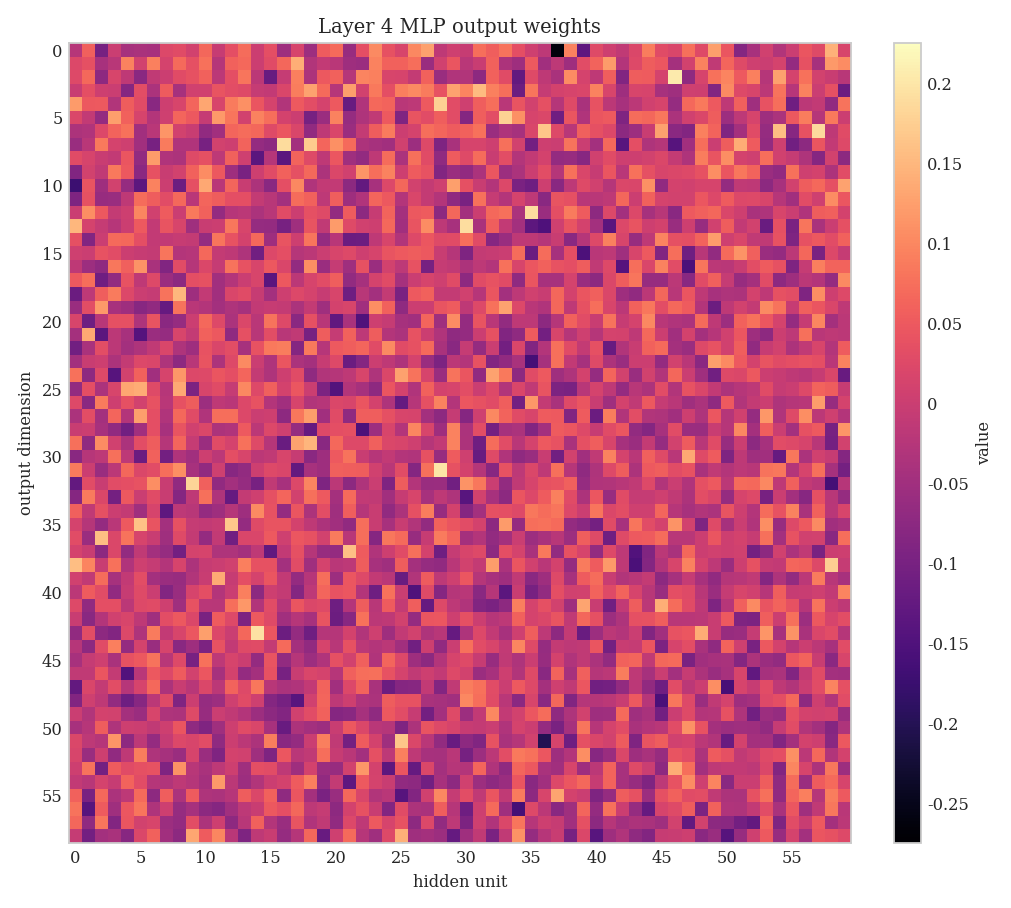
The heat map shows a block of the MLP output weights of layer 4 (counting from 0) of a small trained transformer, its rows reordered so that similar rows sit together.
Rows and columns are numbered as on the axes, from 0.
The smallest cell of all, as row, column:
0, 37
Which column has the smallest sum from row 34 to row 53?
16
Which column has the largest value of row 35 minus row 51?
36
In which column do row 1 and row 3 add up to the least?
34
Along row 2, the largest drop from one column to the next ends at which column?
47
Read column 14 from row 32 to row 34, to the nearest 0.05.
-0.1 0 0.1
